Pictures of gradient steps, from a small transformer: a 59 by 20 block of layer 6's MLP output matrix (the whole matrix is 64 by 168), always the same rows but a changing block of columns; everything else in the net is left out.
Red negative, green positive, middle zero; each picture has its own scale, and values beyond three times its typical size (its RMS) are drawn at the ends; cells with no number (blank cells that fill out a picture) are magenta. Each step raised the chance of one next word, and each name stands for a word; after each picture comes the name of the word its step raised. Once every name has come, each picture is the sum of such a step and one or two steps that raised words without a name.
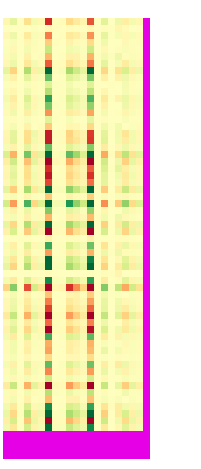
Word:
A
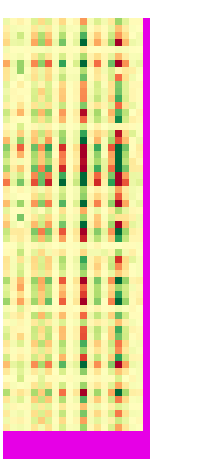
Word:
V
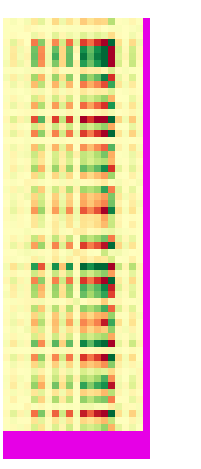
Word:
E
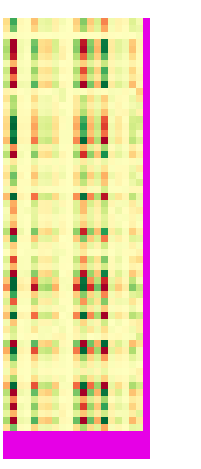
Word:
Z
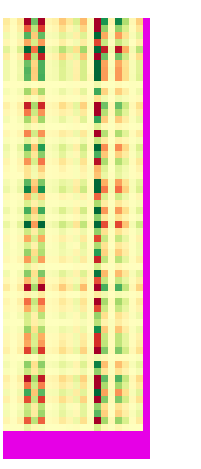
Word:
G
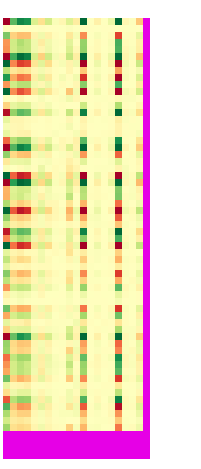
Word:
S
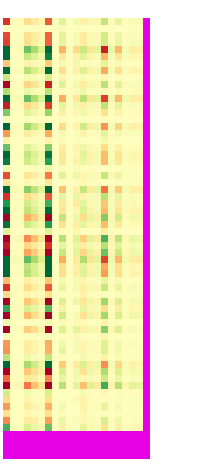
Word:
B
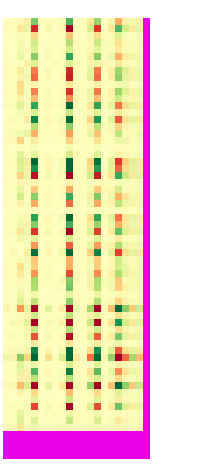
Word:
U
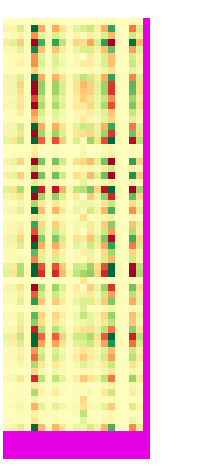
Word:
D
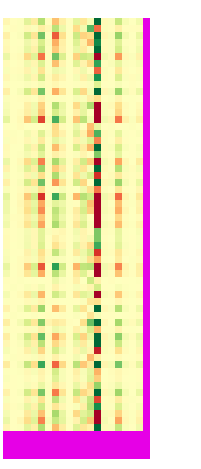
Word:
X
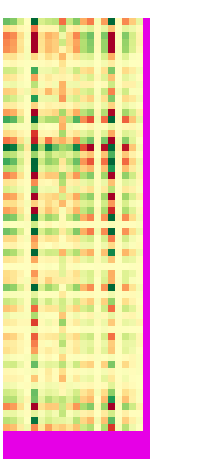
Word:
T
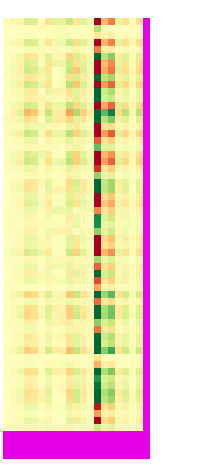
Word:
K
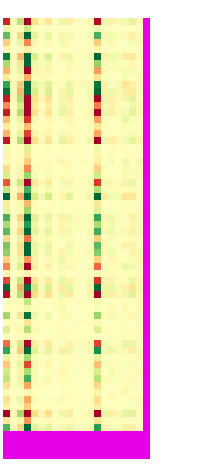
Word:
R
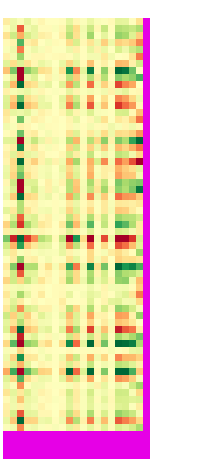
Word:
D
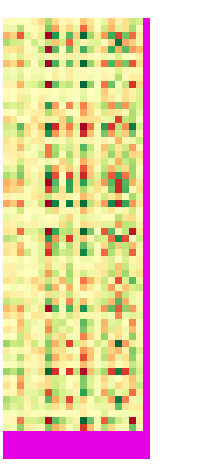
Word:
Z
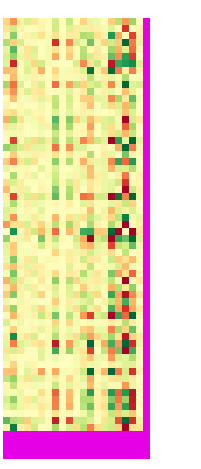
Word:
Z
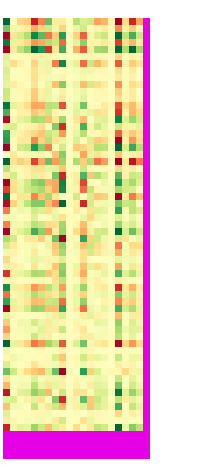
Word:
G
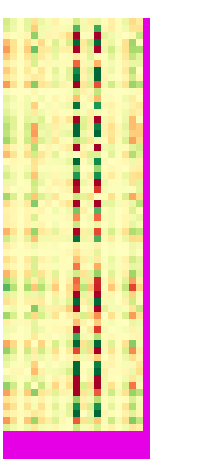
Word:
Z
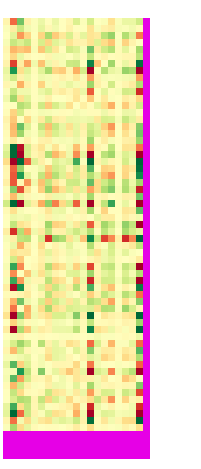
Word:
A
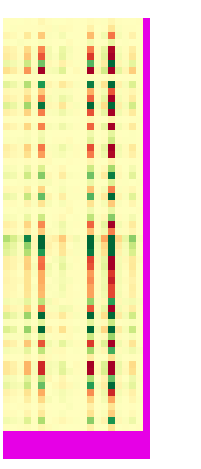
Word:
B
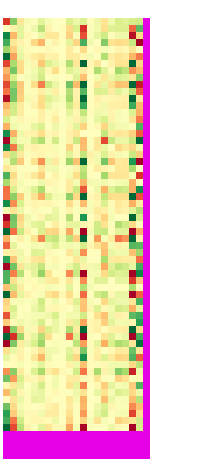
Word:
D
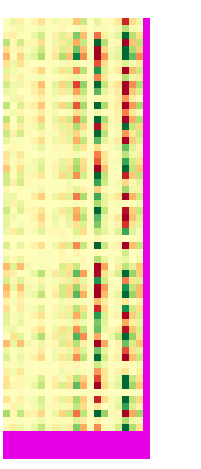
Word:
E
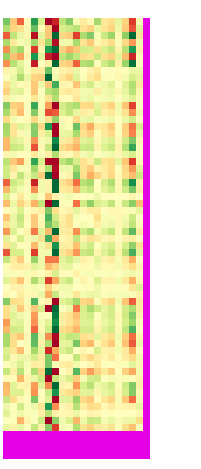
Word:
G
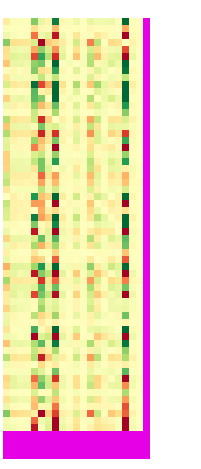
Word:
E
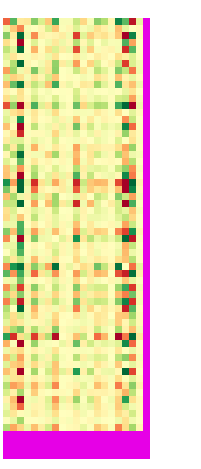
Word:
K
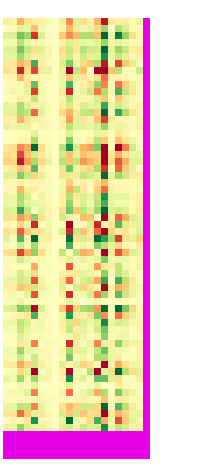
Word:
T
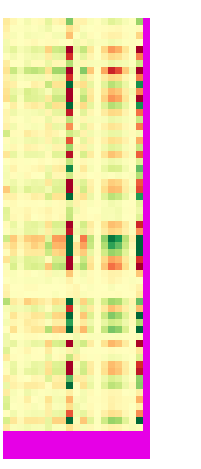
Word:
B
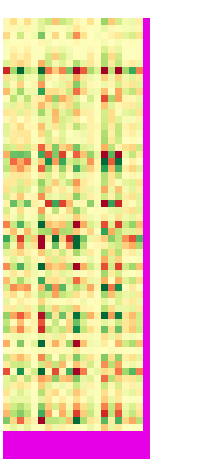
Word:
A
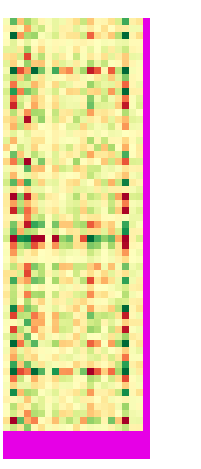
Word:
X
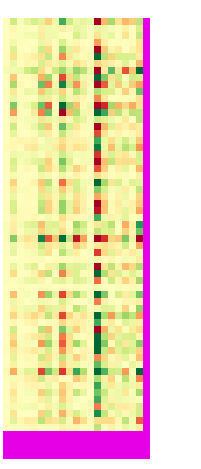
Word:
K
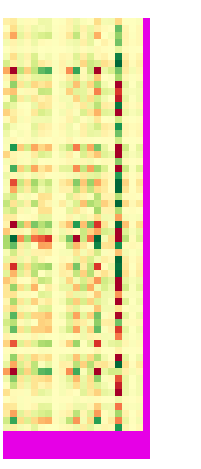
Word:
V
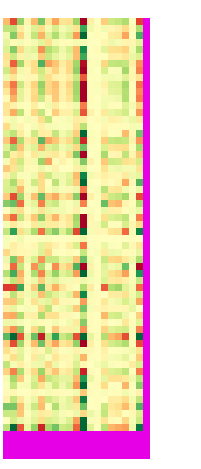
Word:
A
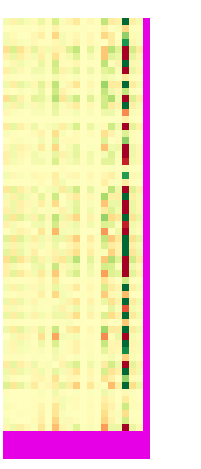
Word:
B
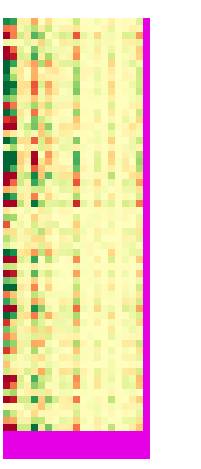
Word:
V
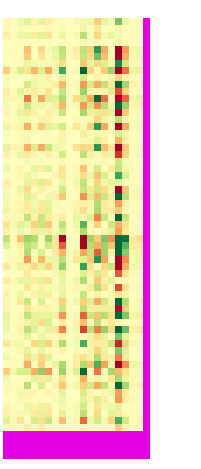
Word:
B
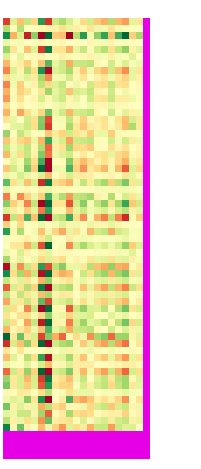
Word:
T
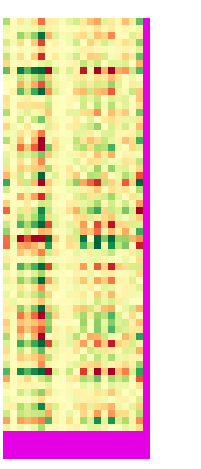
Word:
S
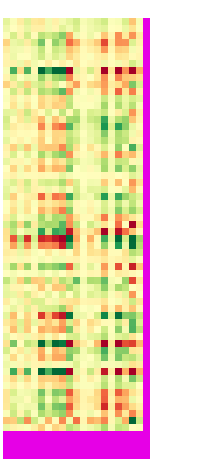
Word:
Z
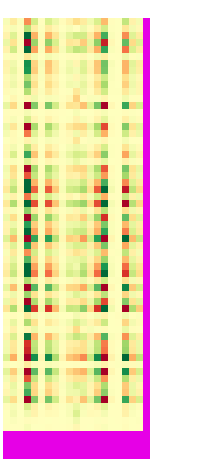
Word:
U
